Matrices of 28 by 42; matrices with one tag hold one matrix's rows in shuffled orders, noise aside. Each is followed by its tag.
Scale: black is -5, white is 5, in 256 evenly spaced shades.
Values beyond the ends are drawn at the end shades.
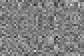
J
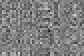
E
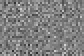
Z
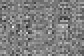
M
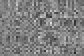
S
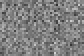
J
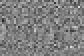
J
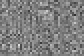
E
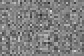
E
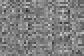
M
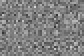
J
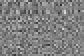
Z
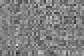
S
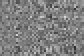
S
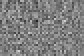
Z
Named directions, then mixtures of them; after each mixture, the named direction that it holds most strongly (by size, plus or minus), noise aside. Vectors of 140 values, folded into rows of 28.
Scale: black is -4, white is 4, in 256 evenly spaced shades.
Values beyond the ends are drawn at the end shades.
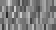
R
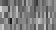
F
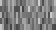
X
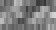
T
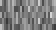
X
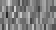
R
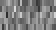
R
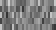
X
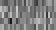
F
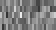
R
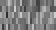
R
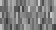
X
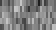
X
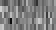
F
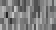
R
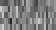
F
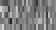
F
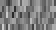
R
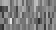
F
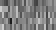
F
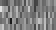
F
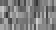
F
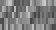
R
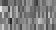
F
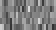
X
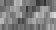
T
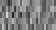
R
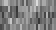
F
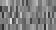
F
